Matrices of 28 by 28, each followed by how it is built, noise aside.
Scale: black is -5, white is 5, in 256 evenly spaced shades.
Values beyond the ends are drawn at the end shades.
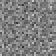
repeating rows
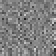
low rank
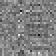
low rank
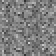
repeating rows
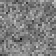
smooth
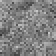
smooth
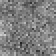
smooth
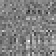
low rank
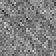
Toeplitz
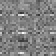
low rank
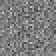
repeating rows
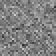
Toeplitz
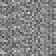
repeating rows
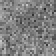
smooth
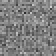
blocks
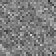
Toeplitz
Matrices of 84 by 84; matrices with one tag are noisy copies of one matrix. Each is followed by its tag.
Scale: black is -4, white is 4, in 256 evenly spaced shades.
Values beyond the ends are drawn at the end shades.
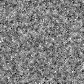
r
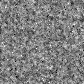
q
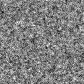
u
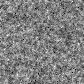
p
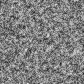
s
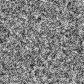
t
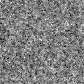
t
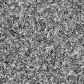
s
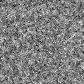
r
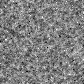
s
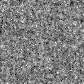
q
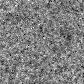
p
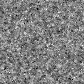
u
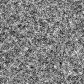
s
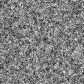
s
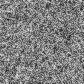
p
